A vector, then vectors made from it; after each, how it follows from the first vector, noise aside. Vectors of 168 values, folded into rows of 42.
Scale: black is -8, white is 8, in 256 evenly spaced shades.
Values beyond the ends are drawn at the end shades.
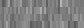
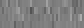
wrapped around, partly zeroed.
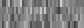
scaled up.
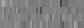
negated, partly zeroed.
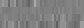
wrapped around, negated, partly zeroed.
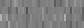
wrapped around, partly zeroed.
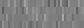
wrapped around, partly zeroed.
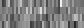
scaled up.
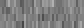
reversed, negated.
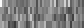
wrapped around, scaled up.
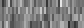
scaled up.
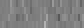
wrapped around, partly zeroed.
